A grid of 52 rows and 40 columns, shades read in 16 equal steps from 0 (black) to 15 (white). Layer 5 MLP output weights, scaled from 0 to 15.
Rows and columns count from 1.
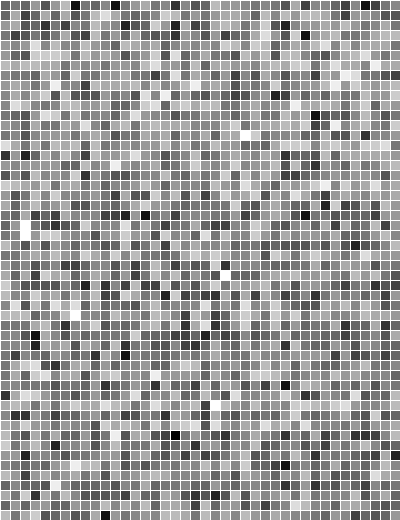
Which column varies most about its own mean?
3
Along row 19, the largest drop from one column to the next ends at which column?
34
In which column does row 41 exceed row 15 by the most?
11
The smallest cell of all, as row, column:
44, 18
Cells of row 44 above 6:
23
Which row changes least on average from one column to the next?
7
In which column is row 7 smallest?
21
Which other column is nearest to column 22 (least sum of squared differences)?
19
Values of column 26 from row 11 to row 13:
10 10 9
